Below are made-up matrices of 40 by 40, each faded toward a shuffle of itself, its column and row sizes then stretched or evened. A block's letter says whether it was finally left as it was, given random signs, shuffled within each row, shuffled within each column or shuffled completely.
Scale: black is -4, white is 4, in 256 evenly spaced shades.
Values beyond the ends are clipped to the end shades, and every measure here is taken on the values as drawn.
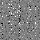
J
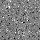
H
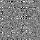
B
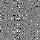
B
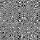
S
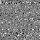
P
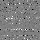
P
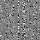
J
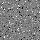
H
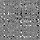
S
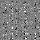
B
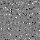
P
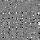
S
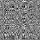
S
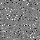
P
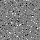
H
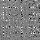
B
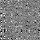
B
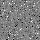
H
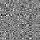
S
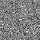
P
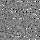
P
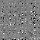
B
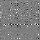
S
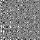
B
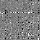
B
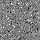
H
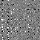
B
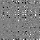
S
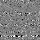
P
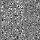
J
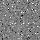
H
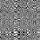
S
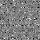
P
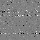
P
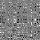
S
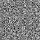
B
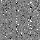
J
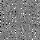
J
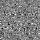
P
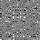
S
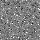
H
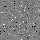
H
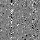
J
